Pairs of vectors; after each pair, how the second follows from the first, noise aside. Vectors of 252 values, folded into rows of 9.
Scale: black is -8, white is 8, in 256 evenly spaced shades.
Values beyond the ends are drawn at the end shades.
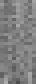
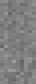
wrapped around, negated, shrunk.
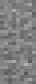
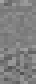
reversed, negated, partly zeroed.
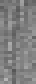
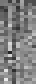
scaled up.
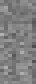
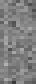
wrapped around, negated.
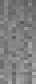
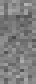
wrapped around.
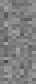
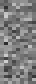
negated, scaled up.
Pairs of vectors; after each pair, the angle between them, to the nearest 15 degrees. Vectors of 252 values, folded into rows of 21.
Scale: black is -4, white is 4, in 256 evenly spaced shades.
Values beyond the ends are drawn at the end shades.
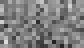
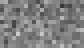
135 degrees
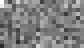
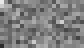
45 degrees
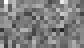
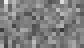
15 degrees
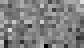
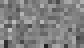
30 degrees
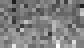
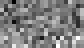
45 degrees
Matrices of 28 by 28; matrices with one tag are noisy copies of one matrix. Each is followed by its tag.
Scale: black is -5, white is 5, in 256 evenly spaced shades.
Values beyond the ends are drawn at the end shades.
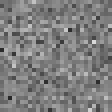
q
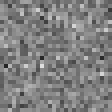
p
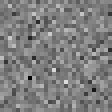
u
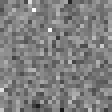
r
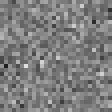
p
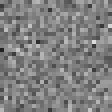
q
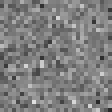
p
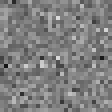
p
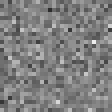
q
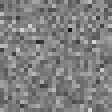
q
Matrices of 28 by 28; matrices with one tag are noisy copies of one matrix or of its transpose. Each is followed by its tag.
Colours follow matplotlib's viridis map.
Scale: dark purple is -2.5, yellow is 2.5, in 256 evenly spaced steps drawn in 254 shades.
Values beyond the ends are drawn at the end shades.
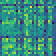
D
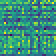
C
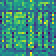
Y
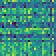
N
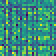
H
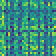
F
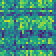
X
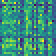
D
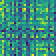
C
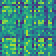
D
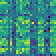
X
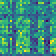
X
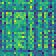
Y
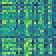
D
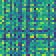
C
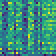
N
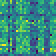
X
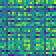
H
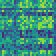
X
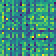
C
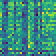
N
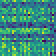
N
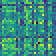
D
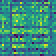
Y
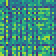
H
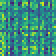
F
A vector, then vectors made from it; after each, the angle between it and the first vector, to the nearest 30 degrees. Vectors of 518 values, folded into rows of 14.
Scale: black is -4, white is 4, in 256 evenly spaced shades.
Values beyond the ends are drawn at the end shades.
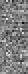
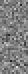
90 degrees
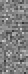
30 degrees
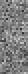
150 degrees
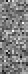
150 degrees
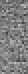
60 degrees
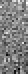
120 degrees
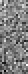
60 degrees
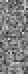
60 degrees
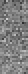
30 degrees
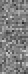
30 degrees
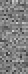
150 degrees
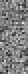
150 degrees
